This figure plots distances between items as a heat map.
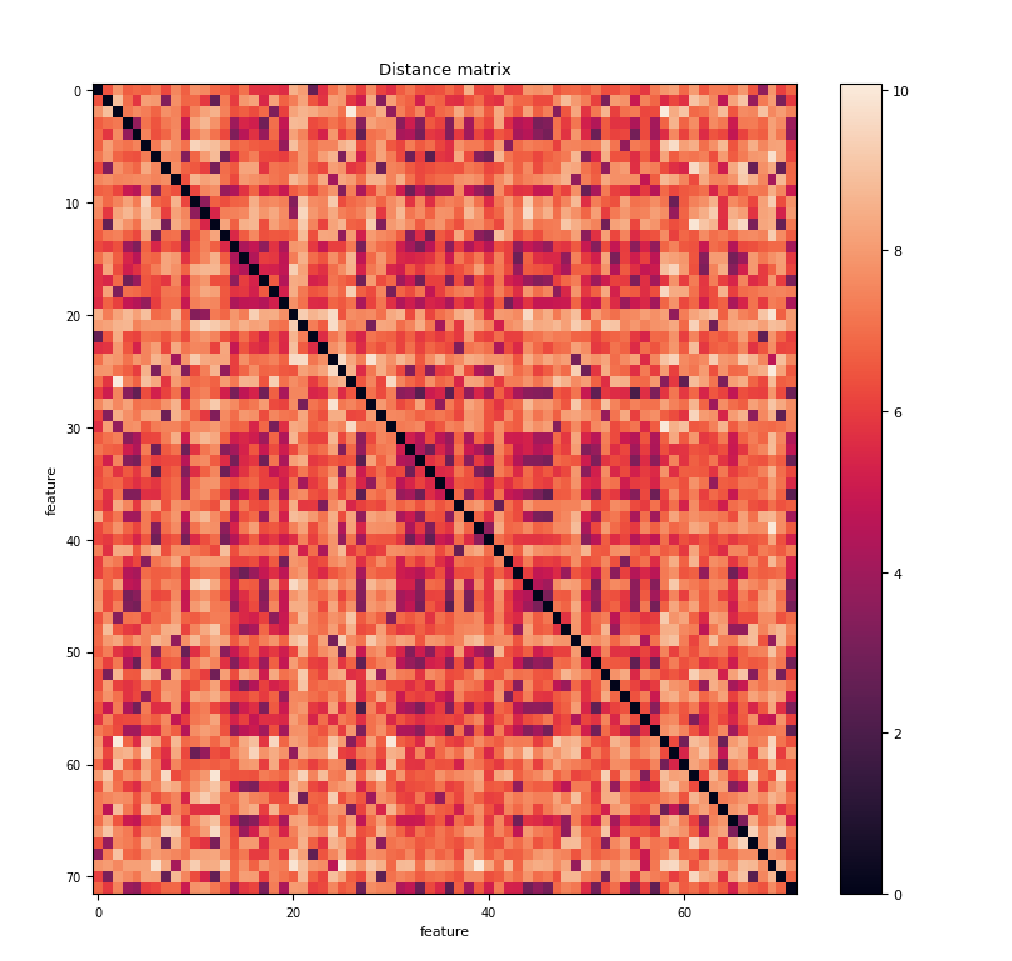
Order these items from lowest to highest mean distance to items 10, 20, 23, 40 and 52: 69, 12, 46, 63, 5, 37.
12, 37, 46, 63, 5, 69
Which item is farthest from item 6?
69
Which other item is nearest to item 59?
10
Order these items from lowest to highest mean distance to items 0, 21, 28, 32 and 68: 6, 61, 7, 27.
27, 6, 7, 61
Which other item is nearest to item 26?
60
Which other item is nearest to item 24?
49
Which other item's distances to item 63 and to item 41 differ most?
37
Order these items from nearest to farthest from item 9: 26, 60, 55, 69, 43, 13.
13, 55, 43, 60, 26, 69
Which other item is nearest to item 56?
61
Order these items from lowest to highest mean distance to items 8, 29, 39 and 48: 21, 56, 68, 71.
56, 71, 68, 21
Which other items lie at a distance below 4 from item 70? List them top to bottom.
1, 7, 12, 29, 52, 67
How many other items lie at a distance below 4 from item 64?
3
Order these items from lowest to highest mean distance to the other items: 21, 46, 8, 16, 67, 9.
9, 46, 16, 67, 8, 21
